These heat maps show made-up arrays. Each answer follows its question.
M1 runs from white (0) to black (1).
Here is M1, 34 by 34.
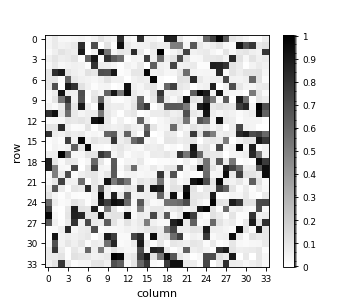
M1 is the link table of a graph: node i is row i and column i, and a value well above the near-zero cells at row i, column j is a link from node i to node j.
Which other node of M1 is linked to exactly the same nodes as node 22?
node 31
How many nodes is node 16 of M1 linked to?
6
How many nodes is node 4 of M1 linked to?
6
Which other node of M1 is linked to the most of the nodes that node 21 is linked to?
node 8
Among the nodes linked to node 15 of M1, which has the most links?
node 10
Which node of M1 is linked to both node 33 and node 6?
node 27
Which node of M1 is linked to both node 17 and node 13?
node 2
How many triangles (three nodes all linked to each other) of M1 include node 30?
2
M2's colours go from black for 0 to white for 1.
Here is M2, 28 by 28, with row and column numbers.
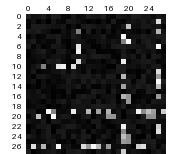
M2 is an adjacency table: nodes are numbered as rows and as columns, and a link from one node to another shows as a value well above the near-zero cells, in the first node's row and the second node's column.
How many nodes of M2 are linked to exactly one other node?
8
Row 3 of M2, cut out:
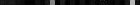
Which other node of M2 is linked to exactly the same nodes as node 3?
node 6
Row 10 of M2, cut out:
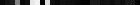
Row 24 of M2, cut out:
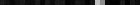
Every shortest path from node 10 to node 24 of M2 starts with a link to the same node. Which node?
node 9
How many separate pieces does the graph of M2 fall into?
6
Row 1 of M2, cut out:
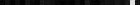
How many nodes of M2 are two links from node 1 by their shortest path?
9
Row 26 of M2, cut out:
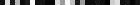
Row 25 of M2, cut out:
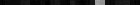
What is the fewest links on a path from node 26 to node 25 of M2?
3
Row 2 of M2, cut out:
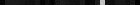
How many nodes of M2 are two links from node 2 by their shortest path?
5
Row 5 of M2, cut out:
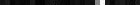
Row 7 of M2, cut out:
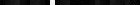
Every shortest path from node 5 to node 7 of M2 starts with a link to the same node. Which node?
node 19
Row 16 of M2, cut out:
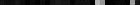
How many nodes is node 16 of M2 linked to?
3
